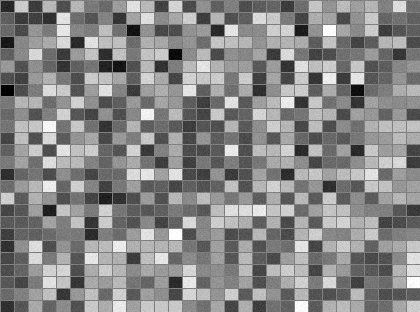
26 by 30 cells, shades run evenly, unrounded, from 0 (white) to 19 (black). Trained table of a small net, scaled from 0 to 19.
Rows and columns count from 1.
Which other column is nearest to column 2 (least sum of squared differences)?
28
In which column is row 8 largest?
1
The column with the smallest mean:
11
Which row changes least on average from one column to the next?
18
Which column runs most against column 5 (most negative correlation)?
15
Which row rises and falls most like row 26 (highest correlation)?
21
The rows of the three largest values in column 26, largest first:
8, 13, 9
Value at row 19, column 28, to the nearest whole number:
14
